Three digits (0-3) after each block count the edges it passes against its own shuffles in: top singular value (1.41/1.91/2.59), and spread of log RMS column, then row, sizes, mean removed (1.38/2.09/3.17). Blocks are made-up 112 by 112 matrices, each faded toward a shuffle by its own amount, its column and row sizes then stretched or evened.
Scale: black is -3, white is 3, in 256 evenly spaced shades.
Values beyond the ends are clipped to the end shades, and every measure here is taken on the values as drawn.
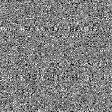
2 0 2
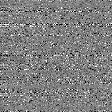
2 0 3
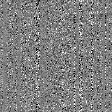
0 3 0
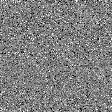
0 0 1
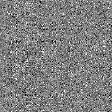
2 2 1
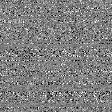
1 0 3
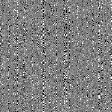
2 3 0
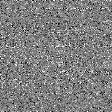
1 0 2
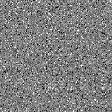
2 1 0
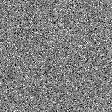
1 0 0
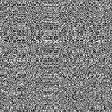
3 0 2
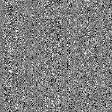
0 3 0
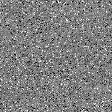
1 0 1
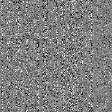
1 3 0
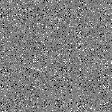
1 2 2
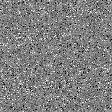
1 0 1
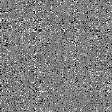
2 2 2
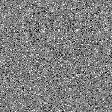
1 0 1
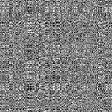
3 2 2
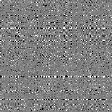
3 2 3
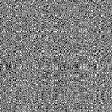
3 1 2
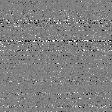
1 0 3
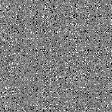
1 2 2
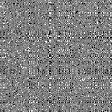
3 2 2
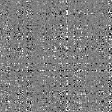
2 3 3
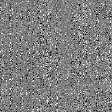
0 3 1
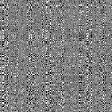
3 3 2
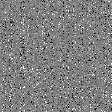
0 2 1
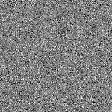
2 0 1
